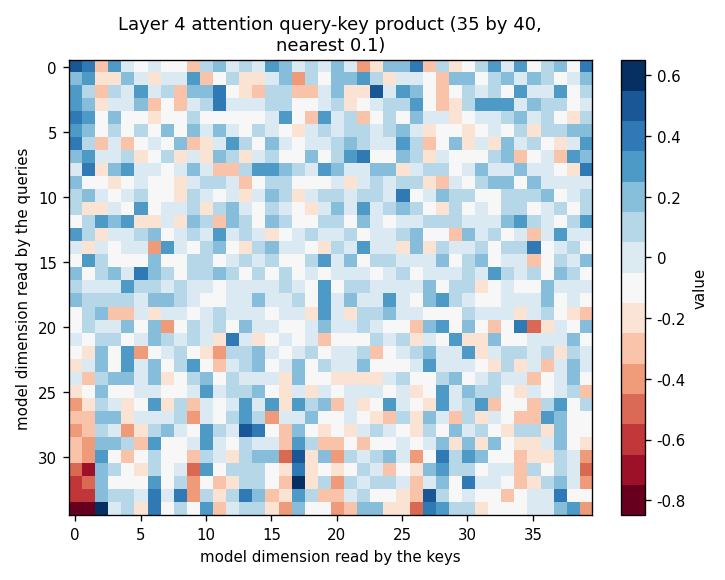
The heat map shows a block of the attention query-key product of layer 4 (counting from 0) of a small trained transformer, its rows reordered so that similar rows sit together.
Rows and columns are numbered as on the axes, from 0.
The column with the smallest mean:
1
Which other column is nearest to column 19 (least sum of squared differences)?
24
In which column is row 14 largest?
35
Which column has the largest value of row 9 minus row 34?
0
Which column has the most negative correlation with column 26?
2
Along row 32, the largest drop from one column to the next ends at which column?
18
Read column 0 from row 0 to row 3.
0.5 0.2 0.3 0.3
